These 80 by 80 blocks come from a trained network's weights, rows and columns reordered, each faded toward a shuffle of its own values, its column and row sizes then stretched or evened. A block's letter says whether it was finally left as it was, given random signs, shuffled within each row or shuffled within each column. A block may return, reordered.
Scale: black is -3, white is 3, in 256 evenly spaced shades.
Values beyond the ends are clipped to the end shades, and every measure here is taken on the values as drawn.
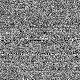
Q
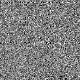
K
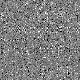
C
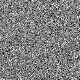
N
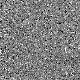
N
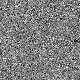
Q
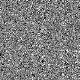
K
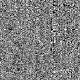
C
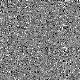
K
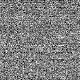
C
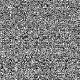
C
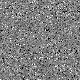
Q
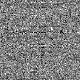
C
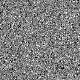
Q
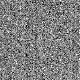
N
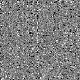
C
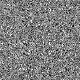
K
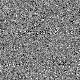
Q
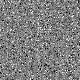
N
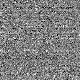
Q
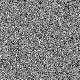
Q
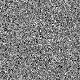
N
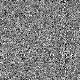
K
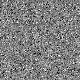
Q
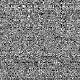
C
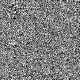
N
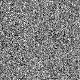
N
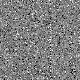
N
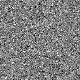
N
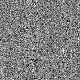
N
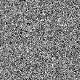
N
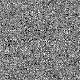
C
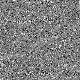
Q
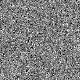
N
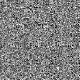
C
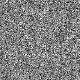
K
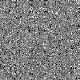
C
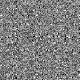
C
